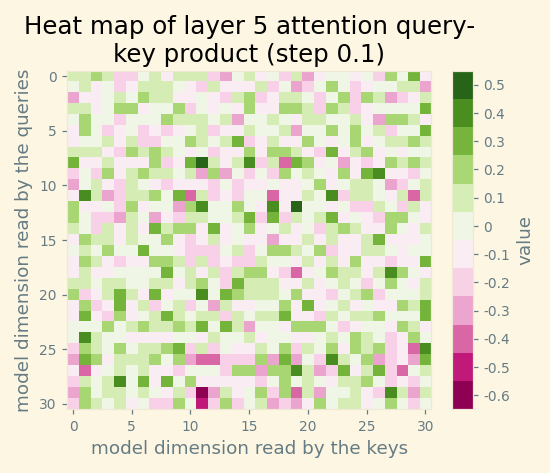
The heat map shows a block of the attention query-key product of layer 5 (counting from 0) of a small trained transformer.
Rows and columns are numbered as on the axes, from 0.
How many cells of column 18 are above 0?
14
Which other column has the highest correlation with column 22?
1
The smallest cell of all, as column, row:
11, 29
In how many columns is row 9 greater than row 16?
11
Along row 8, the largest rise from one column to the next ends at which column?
19
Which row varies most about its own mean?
26
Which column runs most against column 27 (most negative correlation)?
25
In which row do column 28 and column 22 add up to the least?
27
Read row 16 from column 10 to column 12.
-0.2 -0.2 -0.2
